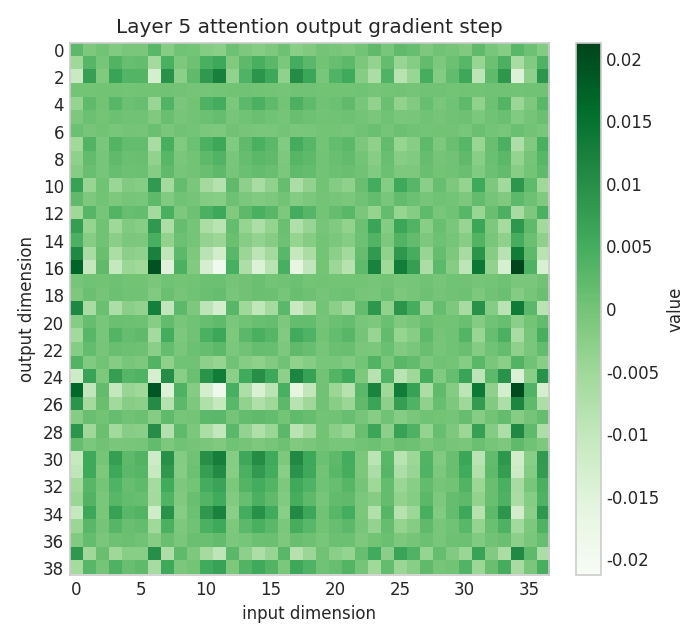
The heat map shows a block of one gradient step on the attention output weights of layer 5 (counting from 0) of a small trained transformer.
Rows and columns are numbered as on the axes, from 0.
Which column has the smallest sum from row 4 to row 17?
11
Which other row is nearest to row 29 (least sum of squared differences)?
6
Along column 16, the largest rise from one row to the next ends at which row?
25
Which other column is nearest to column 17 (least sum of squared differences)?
7
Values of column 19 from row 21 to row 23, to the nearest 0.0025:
0 0 0
